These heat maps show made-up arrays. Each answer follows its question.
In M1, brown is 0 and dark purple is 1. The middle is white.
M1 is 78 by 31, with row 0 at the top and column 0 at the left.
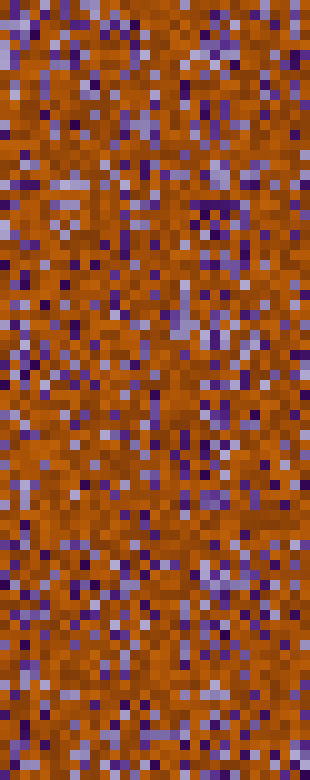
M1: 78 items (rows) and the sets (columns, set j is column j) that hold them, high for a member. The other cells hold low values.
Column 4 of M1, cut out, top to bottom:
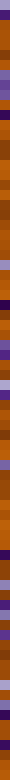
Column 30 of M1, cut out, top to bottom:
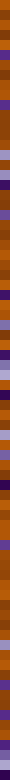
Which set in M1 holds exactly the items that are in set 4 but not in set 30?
9
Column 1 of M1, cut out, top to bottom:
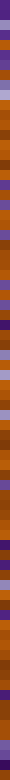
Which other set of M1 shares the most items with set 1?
29
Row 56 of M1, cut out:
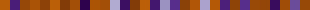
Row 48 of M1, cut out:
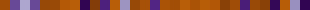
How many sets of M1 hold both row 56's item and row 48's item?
7
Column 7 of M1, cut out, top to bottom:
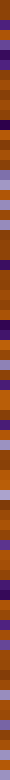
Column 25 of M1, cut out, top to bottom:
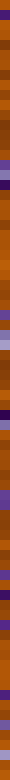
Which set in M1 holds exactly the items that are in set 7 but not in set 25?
13
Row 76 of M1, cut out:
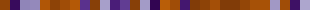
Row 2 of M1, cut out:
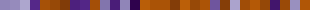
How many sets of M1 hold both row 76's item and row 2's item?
9
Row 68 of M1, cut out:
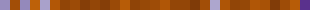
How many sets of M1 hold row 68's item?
5
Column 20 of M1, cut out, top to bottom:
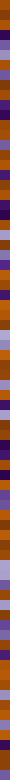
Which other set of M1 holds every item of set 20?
22
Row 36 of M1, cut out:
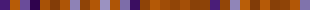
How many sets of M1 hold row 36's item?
10
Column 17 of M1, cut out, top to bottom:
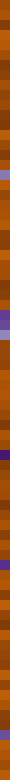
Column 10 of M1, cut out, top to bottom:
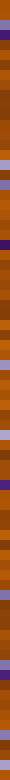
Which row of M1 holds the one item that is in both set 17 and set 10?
73
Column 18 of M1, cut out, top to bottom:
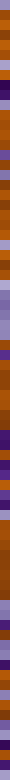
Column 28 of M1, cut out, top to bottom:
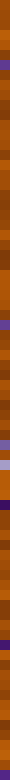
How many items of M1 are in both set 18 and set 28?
7
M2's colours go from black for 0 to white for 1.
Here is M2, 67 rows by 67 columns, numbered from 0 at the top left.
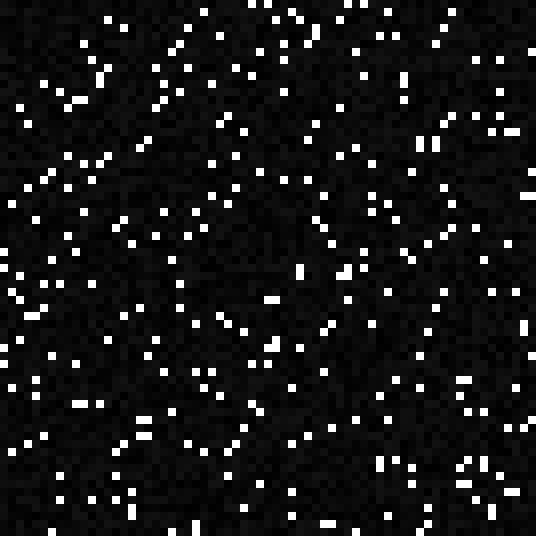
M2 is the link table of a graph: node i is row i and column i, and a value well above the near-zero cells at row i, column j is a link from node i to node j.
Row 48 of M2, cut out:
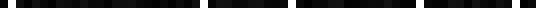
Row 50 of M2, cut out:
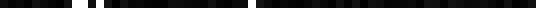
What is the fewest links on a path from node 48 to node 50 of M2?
6
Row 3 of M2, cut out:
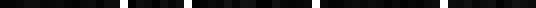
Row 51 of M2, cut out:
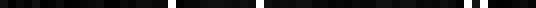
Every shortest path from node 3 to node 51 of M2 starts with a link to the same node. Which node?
node 39
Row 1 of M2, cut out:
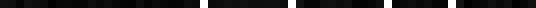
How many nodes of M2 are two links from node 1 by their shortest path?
6
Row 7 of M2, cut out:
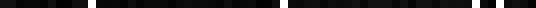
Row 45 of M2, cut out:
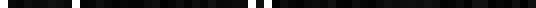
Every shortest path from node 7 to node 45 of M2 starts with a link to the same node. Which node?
node 35
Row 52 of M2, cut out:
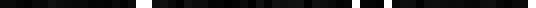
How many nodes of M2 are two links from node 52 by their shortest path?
9
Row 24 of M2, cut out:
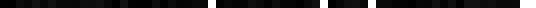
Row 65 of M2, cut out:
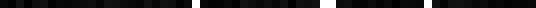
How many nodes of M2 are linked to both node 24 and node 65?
1
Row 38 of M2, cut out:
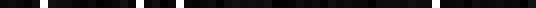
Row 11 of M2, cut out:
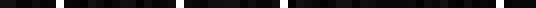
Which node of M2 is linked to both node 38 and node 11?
node 22
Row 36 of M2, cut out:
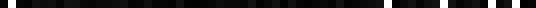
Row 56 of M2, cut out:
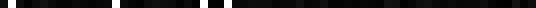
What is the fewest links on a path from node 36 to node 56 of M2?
2
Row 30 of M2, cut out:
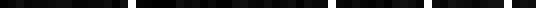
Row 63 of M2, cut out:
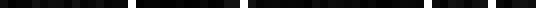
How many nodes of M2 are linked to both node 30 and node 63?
2
